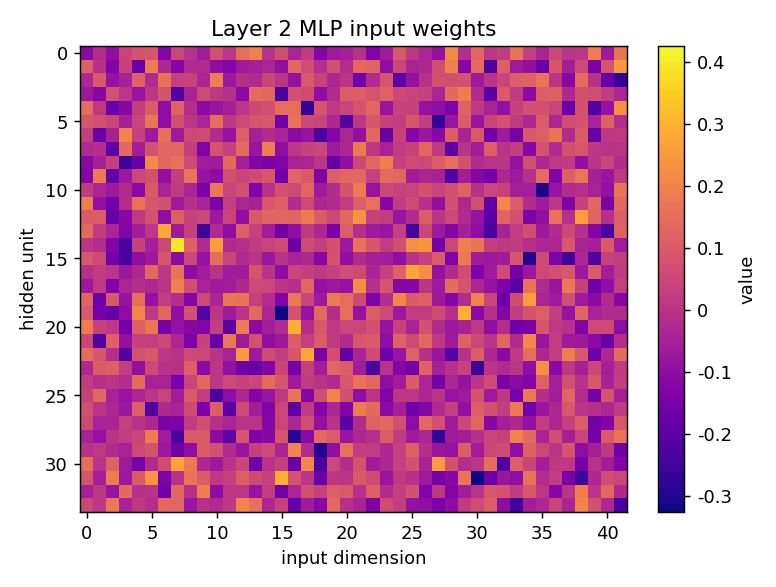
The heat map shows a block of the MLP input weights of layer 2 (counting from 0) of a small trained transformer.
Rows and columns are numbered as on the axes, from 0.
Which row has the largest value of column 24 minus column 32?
18
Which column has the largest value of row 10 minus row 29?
41
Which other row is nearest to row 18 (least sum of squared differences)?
21
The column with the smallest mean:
3
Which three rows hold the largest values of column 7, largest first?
14, 30, 17
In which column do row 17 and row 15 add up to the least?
39
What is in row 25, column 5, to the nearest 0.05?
0
